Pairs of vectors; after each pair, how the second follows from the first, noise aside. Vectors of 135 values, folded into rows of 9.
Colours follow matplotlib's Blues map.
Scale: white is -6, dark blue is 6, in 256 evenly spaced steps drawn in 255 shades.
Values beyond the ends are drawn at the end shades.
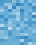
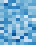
reversed, scaled up.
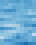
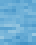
shrunk.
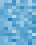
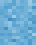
shrunk.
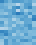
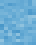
reversed, shrunk.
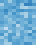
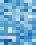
reversed, scaled up.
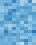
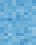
wrapped around, shrunk.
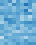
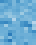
reversed, partly zeroed.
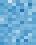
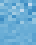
negated, partly zeroed.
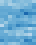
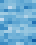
wrapped around.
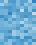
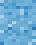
reversed, partly zeroed.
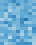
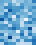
negated, scaled up.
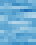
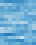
reversed.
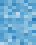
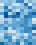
negated, scaled up.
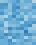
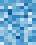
reversed, scaled up.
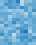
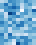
reversed, scaled up.
